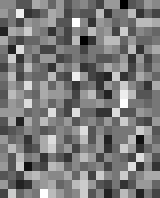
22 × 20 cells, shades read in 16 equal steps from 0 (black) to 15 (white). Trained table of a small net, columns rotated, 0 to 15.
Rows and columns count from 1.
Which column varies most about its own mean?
16
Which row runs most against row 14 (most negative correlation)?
18
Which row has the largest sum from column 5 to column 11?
22
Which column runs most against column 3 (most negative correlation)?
6
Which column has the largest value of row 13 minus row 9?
3
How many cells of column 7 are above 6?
15
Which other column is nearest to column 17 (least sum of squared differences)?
8
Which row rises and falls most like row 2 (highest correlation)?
19
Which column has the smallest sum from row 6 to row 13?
13
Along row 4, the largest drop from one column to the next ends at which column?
17
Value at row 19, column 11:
6
